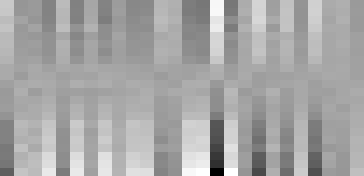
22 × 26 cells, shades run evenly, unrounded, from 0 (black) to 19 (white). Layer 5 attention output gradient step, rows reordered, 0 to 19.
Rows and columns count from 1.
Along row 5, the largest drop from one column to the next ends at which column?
17
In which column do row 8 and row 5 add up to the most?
16
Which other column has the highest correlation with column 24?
18
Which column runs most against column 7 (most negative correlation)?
20
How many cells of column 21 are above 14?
4
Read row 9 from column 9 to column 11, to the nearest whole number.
12 12 12
